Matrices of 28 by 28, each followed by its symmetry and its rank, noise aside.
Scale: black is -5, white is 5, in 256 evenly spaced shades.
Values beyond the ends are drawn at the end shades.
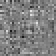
antisymmetric, rank four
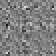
antisymmetric, rank four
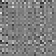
no symmetry, rank two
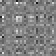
symmetric, rank two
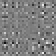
antisymmetric, rank two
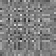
antisymmetric, rank two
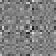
symmetric, rank two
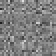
antisymmetric, rank four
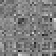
symmetric, rank four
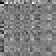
no symmetry, rank three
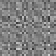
antisymmetric, rank two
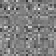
no symmetry, rank three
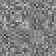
symmetric, rank four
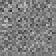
symmetric, rank four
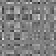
antisymmetric, rank two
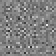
no symmetry, rank four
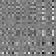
no symmetry, rank two
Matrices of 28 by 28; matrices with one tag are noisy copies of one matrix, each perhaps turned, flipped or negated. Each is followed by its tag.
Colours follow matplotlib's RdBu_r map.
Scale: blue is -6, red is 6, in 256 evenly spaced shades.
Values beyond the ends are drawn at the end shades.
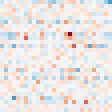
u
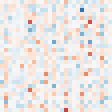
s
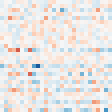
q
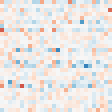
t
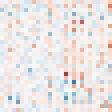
q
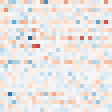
q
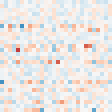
t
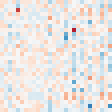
q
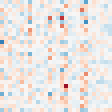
t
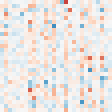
s
